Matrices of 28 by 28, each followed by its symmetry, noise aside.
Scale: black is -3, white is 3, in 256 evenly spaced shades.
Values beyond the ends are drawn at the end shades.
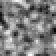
antisymmetric.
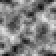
same after a half turn.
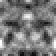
mirrored left to right.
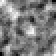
symmetric.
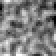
antisymmetric.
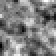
antisymmetric.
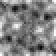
same after a half turn.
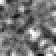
symmetric.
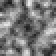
same after a half turn.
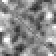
same after a half turn.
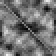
same after a half turn.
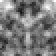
mirrored left to right.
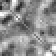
symmetric.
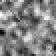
no symmetry.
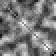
symmetric.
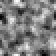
antisymmetric.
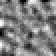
antisymmetric.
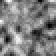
no symmetry.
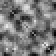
symmetric.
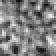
antisymmetric.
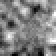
antisymmetric.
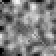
no symmetry.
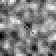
no symmetry.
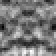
mirrored left to right.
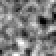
antisymmetric.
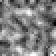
no symmetry.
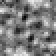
same after a half turn.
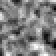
antisymmetric.
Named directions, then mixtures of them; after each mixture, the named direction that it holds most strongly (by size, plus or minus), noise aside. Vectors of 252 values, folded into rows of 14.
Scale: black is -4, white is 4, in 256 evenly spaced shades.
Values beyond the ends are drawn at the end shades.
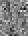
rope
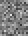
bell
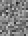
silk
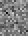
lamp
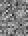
bell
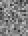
lamp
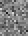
lamp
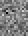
lamp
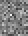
bell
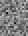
silk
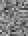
silk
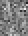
rope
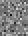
bell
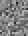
silk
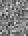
silk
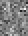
rope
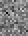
lamp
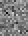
lamp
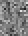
rope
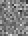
bell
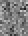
rope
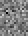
lamp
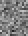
silk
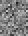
silk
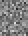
silk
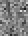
rope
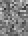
rope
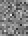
bell
